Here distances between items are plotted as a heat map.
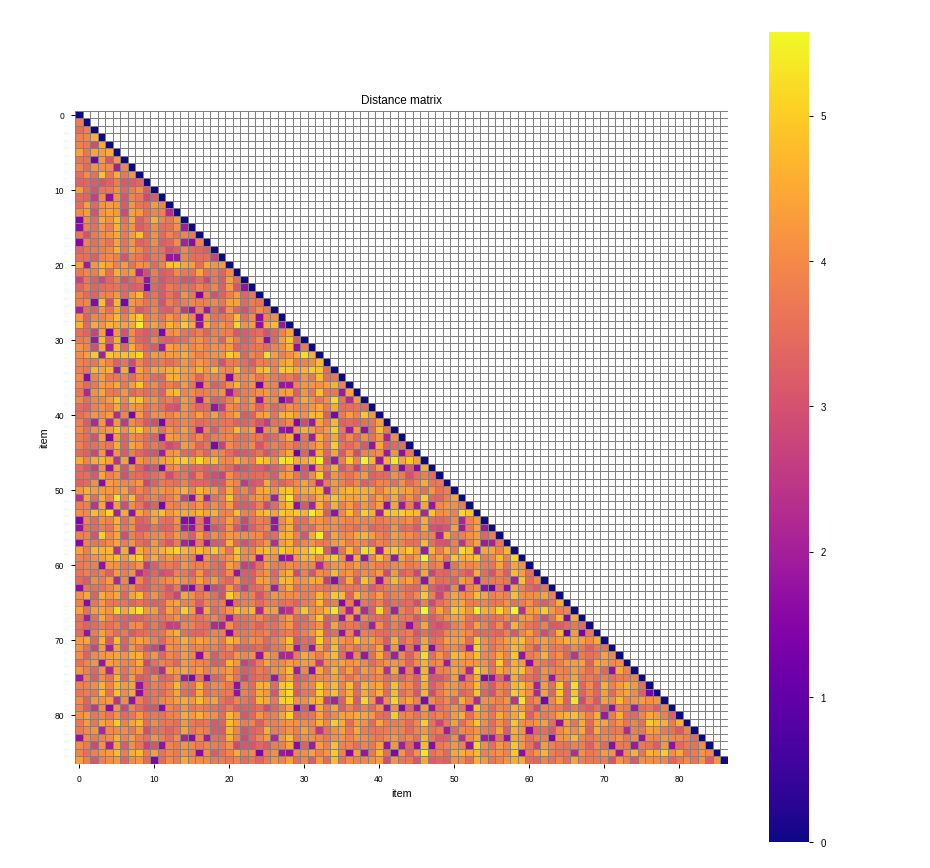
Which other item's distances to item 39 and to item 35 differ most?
20
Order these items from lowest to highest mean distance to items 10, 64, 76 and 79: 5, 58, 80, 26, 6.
6, 26, 80, 5, 58
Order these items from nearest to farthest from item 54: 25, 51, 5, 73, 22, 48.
51, 22, 48, 25, 73, 5
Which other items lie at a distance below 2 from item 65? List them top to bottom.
1, 20, 35, 37, 67, 69
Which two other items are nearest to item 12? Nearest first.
19, 13
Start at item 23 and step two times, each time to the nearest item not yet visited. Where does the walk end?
22
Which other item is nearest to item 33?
50
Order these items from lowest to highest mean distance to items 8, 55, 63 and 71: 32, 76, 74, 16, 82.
76, 74, 82, 16, 32
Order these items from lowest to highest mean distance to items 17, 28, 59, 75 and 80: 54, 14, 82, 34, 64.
54, 14, 82, 64, 34
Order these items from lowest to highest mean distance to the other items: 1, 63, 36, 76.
63, 1, 36, 76
